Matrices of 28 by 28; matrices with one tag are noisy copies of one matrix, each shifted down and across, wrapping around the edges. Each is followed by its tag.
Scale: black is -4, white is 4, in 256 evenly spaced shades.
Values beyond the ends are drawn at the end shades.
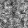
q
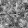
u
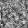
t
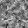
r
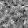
r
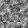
r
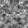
r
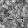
u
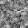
r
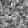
r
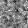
q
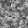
r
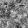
u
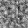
t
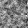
r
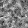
r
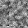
r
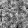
q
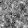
u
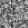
t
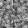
t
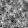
u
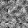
r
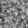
t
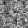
q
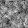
u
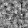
t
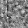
t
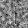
t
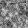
u
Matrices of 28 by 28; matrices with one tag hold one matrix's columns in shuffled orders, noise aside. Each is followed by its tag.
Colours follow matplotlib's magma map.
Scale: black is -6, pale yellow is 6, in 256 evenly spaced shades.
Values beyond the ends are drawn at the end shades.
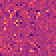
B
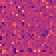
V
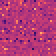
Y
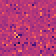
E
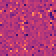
B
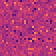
Y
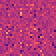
E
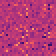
E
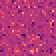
V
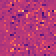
B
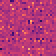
Y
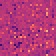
E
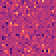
V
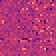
Y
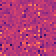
E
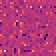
V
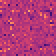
B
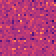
Y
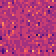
V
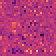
V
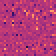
B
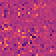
E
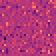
V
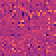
B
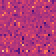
V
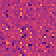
E
